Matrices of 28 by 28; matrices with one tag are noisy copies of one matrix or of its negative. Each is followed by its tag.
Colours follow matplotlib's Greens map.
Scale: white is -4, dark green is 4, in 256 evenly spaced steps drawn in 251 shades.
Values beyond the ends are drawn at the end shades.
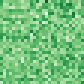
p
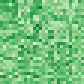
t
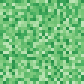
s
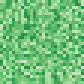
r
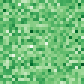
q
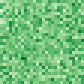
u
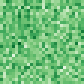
r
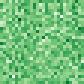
u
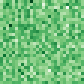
r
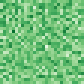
u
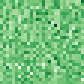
r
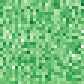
r
